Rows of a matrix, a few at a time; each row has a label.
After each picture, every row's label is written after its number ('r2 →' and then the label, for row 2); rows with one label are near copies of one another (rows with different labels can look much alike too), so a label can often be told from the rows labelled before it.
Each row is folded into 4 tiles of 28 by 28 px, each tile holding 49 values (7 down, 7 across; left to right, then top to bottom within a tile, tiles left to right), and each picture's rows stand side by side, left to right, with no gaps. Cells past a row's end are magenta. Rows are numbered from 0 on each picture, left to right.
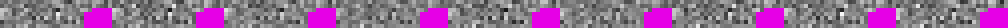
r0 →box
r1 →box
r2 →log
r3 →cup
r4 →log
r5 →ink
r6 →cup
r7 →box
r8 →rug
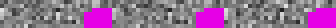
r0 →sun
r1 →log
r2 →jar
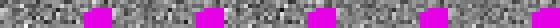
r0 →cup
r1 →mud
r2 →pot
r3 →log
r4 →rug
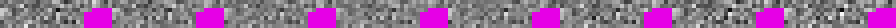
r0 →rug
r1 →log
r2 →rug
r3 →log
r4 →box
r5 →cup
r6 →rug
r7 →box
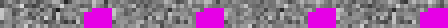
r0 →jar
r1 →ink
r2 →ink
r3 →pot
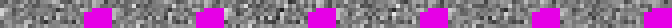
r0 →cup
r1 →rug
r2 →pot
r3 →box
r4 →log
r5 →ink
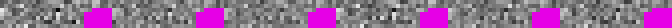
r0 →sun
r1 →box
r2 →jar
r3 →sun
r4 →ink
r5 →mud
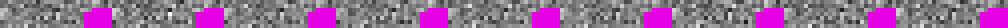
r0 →log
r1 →box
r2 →ink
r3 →log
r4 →cup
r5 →pot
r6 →cup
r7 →rug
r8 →cup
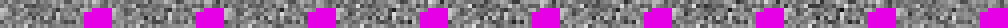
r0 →pot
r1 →pot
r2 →box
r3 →rug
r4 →ink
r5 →ink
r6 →rug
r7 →pot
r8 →mud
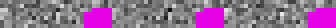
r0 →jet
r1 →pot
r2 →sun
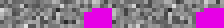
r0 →rug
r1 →jar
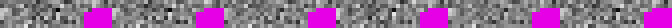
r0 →ink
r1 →log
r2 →rug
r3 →ink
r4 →cup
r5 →log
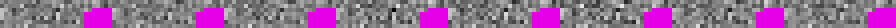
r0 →pot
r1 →mud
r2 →mud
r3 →pot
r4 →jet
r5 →jar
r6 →rug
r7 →cup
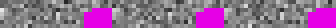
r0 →sun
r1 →box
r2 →cup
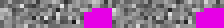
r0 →jet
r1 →cup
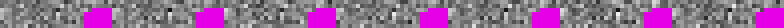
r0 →ink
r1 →box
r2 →jar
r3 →jet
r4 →cup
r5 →sun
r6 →ink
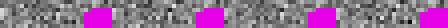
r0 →ink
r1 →jar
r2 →ink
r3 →jet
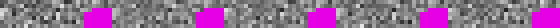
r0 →mud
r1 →ink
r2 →box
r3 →rug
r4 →rug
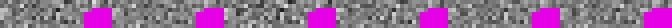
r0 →rug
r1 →cup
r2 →jar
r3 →jet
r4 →pot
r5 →jar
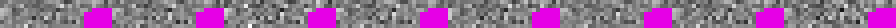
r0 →ink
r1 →log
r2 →cup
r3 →jet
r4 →ink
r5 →log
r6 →rug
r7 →jet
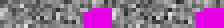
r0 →cup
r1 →mud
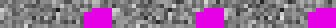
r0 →pot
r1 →cup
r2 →mud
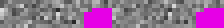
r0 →sun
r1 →pot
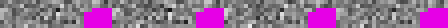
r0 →jet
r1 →log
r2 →ink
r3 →rug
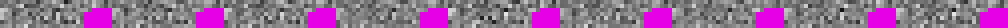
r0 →jar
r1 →log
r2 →rug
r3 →jet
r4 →cup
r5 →jar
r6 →cup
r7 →rug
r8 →box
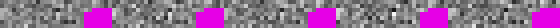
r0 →log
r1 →mud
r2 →sun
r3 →box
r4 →rug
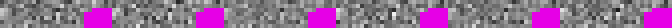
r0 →cup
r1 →mud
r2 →sun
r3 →box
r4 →mud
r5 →box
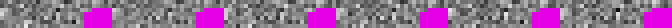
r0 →mud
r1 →rug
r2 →pot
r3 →mud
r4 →sun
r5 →pot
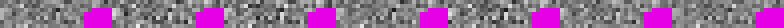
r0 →jar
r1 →mud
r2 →pot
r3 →rug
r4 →ink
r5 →sun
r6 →cup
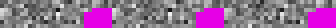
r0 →box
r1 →sun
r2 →log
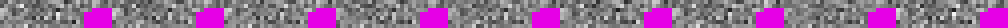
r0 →sun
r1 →mud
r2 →cup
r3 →jet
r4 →log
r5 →jar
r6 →cup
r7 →log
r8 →box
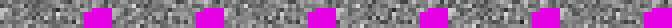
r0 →box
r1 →ink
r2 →mud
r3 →cup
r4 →sun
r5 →log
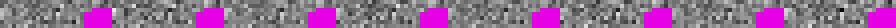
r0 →box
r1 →jar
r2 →sun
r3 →ink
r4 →jet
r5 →jet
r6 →log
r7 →log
